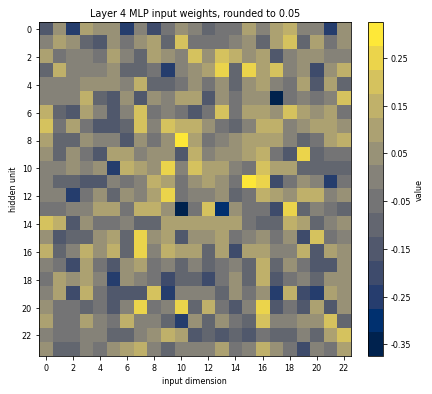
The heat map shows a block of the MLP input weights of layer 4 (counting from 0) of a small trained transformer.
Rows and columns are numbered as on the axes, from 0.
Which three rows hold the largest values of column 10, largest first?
8, 20, 1
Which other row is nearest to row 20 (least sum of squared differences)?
23
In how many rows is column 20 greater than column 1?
11
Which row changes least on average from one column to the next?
22
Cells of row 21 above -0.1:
18
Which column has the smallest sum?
2
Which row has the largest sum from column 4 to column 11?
16
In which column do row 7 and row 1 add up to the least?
4
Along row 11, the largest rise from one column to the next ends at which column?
15
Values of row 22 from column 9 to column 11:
0.15 0.1 -0.15
